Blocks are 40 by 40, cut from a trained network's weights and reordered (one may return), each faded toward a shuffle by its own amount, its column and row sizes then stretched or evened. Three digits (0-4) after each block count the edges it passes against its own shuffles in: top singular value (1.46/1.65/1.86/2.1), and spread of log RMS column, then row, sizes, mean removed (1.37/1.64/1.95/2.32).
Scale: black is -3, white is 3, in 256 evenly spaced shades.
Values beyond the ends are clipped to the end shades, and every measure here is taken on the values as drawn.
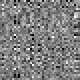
2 4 1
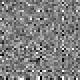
3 2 3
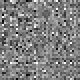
2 4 1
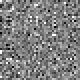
1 3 0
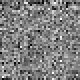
2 2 2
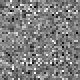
0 3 2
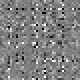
2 4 4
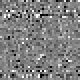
2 2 4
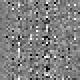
0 4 2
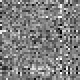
2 2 2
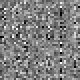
2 4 1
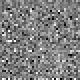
0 1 2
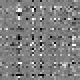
3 4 4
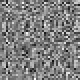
4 4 0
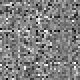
2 4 1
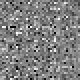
0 4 3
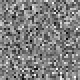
0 1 0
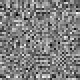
3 0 1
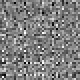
2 4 1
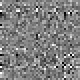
2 3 2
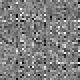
1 4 2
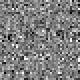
1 3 2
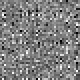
1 4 1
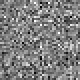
2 1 2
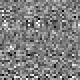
3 2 3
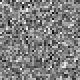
1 0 1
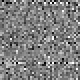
2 2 2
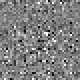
0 3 3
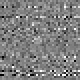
4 1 4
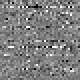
2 1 4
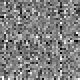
2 2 3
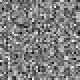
1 0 0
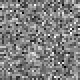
1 1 0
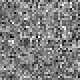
3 2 1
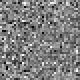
1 1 0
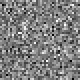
1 0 0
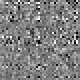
3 3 4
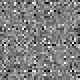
2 3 3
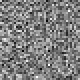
3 0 0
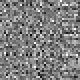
3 3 1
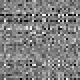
4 2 4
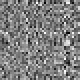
3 4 0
